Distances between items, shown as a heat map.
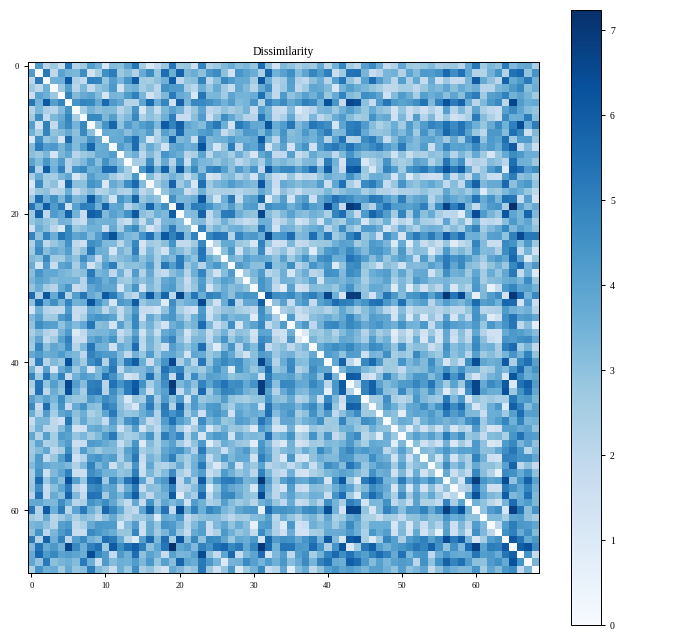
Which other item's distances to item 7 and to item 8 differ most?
20
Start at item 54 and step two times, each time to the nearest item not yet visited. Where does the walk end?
38
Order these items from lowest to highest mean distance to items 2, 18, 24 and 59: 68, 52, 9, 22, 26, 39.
68, 39, 22, 52, 26, 9
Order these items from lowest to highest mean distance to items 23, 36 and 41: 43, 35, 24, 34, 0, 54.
34, 24, 0, 54, 43, 35
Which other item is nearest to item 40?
44
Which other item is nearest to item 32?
18
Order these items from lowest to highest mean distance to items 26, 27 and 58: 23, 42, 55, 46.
55, 46, 42, 23
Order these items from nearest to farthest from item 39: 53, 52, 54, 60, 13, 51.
13, 51, 54, 53, 60, 52
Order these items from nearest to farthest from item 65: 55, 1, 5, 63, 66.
55, 63, 1, 66, 5
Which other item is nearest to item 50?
47
